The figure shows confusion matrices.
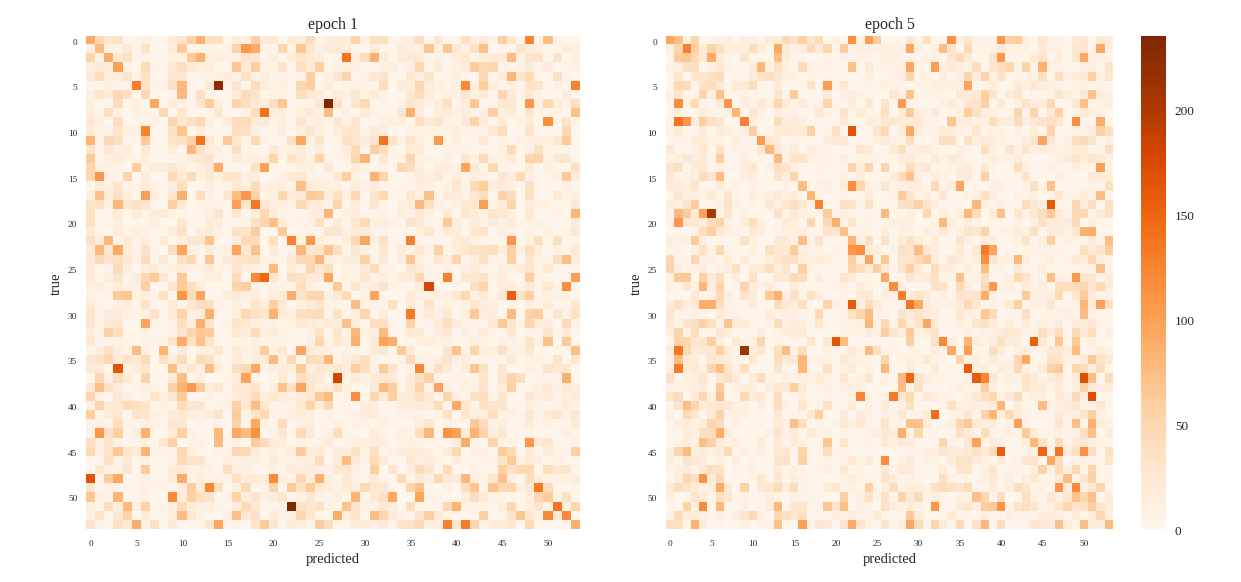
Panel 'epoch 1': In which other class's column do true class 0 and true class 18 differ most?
48
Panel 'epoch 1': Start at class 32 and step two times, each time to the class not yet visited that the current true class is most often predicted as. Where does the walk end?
20
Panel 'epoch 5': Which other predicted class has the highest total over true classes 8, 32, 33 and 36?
1
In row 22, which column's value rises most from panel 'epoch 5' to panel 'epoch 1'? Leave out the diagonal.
35
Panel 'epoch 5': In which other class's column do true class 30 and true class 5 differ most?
19
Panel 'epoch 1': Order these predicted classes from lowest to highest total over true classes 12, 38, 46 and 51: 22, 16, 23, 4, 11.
16, 4, 23, 11, 22
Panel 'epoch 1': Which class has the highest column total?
10
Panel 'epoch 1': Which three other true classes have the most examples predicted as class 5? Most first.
53, 34, 14
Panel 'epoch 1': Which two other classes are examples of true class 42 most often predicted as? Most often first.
18, 16
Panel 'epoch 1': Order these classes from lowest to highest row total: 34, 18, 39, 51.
34, 39, 18, 51
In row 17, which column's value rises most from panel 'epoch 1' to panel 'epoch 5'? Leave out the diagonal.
52
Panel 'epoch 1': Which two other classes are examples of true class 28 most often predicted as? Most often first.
46, 10
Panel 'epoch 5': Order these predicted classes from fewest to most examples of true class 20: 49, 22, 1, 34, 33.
34, 22, 49, 33, 1
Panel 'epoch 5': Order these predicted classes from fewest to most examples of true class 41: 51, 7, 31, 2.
7, 31, 2, 51
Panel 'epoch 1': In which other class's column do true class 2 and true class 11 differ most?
32
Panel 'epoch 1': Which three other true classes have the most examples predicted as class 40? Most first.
43, 51, 34
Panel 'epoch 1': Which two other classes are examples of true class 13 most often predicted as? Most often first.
30, 0
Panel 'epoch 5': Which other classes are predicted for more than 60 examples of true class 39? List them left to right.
6, 23, 27, 51
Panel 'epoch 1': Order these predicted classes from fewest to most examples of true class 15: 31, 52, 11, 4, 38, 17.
17, 38, 11, 4, 52, 31
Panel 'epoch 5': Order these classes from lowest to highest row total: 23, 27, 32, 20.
32, 20, 27, 23
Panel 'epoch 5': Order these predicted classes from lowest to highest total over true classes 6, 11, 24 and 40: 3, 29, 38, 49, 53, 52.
53, 52, 49, 3, 29, 38
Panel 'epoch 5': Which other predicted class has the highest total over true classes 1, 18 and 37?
29
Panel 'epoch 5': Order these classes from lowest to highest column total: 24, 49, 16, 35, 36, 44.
44, 35, 24, 16, 36, 49
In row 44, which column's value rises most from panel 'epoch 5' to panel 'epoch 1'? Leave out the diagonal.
48
